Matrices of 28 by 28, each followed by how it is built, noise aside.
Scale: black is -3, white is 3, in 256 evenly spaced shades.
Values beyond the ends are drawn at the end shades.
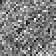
Hankel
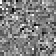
block diagonal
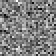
repeating rows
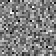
noise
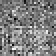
blocks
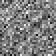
Hankel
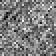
Hankel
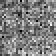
blocks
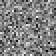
noise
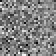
repeating rows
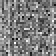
blocks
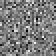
noise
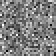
repeating rows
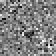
block diagonal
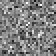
noise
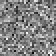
noise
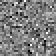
block diagonal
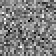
noise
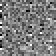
uneven columns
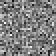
repeating rows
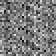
repeating rows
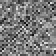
Hankel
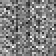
repeating rows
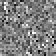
block diagonal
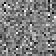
uneven columns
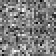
blocks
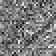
Hankel
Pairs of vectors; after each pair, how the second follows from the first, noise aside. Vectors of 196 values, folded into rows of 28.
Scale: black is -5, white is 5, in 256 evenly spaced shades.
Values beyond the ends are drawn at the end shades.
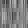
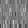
reversed, partly zeroed.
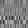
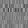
reversed, shrunk.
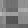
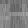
reversed, shrunk.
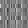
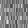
sign-scrambled.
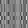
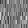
sign-scrambled.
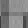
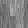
wrapped around, negated, shrunk.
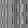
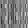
reversed.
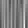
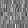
shuffled.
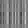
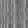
wrapped around, shrunk.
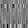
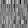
reversed.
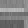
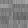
wrapped around, shrunk.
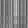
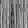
reversed, negated.
